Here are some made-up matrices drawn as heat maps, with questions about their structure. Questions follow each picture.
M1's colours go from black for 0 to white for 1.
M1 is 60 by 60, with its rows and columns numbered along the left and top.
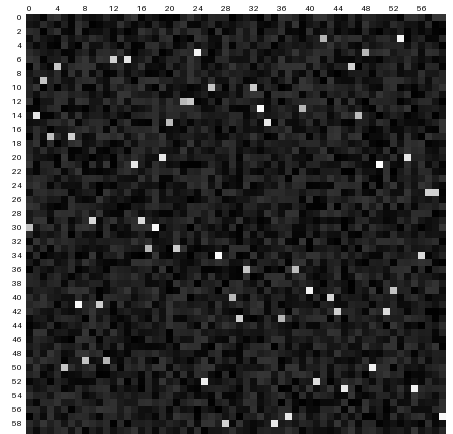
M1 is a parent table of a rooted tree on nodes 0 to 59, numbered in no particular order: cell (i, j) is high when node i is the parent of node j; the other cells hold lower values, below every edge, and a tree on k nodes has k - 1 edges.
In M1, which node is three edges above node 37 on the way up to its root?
52
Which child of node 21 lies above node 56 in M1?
15
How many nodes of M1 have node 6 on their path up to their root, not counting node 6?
6
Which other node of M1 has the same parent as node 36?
30
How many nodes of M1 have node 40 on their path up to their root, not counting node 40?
11
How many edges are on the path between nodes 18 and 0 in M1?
2
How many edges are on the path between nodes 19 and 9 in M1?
9
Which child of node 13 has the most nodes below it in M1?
33
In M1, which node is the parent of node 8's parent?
50
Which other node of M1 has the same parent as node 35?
28
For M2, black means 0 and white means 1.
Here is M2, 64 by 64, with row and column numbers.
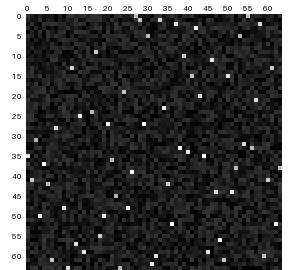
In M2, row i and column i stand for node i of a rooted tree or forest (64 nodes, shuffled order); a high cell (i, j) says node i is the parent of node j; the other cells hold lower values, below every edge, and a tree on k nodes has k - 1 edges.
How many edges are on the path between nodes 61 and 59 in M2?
9
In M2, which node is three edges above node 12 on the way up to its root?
36
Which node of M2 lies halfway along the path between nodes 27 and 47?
35
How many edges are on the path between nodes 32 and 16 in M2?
7
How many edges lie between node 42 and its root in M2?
3
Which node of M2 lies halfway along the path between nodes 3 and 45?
41
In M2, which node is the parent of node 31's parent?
52
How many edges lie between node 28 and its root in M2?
3
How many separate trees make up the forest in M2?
2
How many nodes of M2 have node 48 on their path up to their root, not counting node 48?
9
